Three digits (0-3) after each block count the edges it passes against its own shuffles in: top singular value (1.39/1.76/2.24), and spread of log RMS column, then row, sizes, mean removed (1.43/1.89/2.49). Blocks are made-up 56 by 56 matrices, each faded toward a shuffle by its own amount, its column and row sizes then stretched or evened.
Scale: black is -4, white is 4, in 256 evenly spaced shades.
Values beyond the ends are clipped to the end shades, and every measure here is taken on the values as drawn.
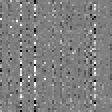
3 3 0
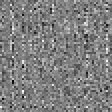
2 3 0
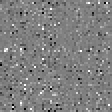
0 2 1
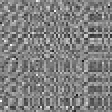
3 0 2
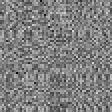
3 0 1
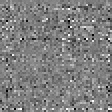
0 2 3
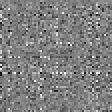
2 2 2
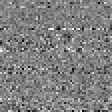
0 1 3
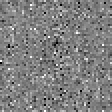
0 2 0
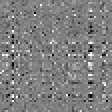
3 2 2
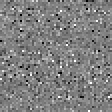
0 0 1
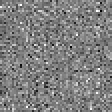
2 1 0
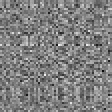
3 1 2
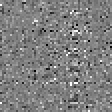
2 2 1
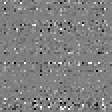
0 2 3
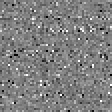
0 0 2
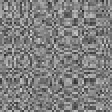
3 2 1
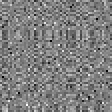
3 1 0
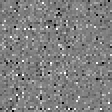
1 1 1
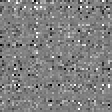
0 2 3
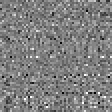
2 0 2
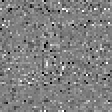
1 0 2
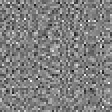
3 1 0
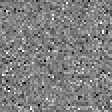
1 0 0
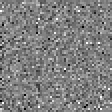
0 1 1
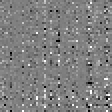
1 3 2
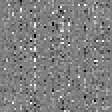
1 3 0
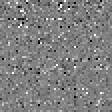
0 1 2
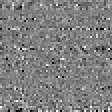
1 1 3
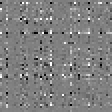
2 3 3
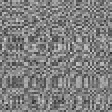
3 0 2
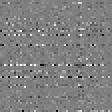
2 1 3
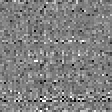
2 1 3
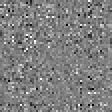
0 2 2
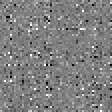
0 2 2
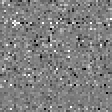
1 0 2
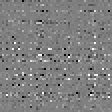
0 2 3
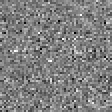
1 0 2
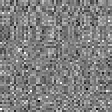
3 1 0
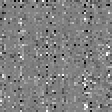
0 3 2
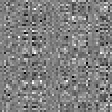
3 3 0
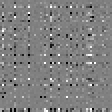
3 3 3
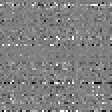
1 1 3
